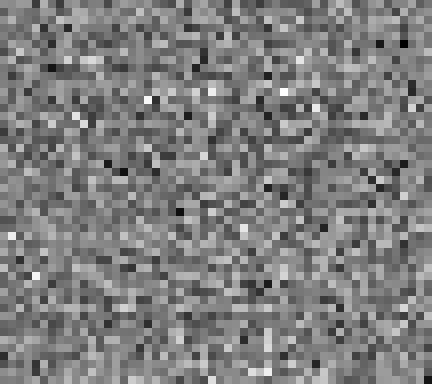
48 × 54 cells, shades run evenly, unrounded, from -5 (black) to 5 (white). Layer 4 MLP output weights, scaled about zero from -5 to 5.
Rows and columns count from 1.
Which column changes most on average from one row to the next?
34
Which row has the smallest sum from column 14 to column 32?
40
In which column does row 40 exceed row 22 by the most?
39
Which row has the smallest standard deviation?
18
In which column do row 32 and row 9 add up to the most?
45
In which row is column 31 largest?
29
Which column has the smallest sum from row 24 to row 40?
32
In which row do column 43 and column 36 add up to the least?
14
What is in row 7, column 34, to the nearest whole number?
-1
